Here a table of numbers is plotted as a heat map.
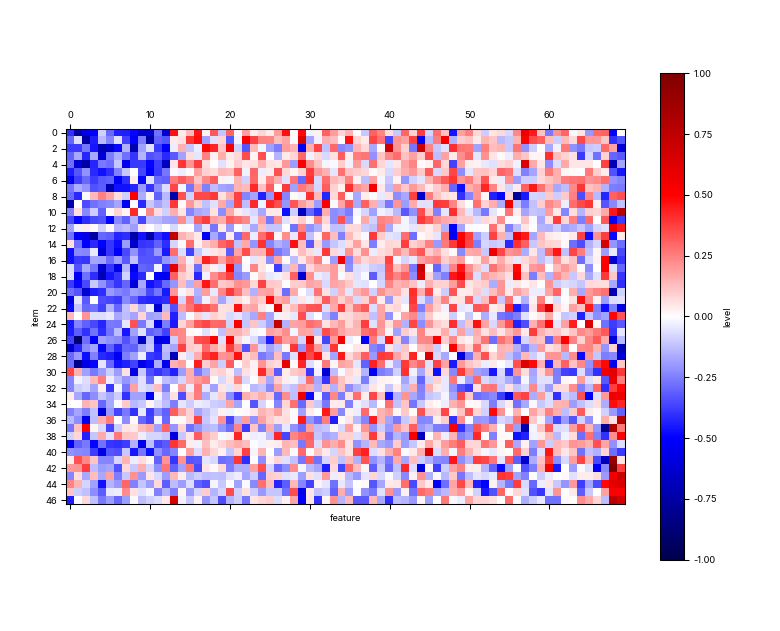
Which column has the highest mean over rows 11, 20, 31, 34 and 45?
20
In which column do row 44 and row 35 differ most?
69
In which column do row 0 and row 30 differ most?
68
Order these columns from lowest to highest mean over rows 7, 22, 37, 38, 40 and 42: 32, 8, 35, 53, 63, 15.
8, 32, 53, 15, 63, 35
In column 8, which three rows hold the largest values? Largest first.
8, 10, 24
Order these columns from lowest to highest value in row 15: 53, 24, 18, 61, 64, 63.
18, 24, 64, 63, 61, 53
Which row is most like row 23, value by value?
12
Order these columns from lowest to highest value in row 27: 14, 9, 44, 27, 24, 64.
9, 24, 27, 44, 64, 14
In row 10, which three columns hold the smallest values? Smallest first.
29, 27, 31
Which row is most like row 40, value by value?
3
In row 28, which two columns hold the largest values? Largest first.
45, 29
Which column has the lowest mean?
4
